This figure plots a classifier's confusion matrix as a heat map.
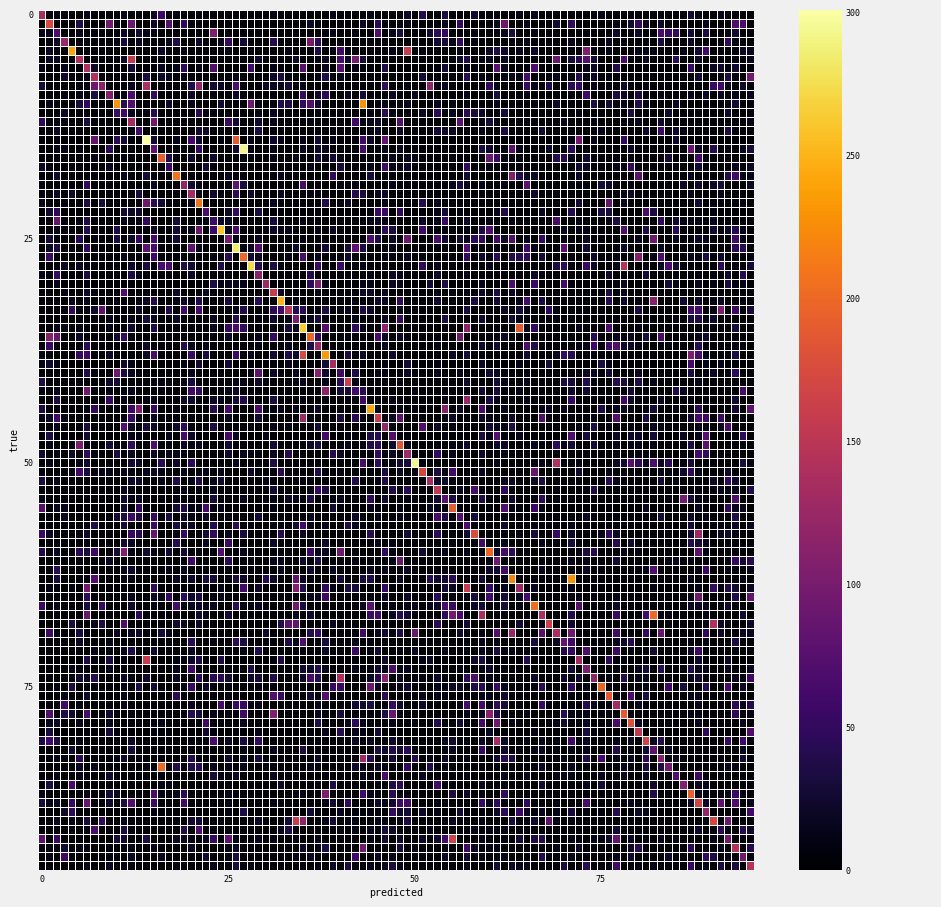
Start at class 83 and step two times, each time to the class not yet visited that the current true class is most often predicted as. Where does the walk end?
57
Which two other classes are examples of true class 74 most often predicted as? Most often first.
40, 46
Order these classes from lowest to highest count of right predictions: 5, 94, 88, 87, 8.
94, 8, 5, 88, 87
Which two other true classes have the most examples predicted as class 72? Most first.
14, 66
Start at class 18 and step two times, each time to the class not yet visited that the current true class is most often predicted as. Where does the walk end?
71
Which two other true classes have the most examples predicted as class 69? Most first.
50, 5
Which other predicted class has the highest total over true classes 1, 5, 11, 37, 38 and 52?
12
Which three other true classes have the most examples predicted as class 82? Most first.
67, 32, 25
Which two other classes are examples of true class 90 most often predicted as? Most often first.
34, 35
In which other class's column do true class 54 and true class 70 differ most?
86
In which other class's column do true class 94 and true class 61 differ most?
48
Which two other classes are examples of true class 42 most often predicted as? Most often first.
38, 6
